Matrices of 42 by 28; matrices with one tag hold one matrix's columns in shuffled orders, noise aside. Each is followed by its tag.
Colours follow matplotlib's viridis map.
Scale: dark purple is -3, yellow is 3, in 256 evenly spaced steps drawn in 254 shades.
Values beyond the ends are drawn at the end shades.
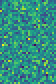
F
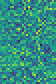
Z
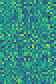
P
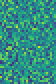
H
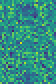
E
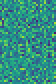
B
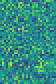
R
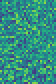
F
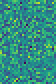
B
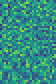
R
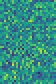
R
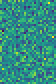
Z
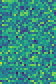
Z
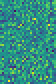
F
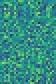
E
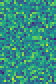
H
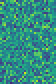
H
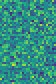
Z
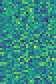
P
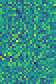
P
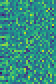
F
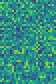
R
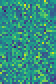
E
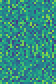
B
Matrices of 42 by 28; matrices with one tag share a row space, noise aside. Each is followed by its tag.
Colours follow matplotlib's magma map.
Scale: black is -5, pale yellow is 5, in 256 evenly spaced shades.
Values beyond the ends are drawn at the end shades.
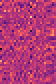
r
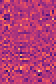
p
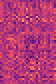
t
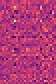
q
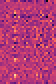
q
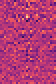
t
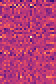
r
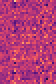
q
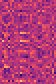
p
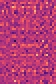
q
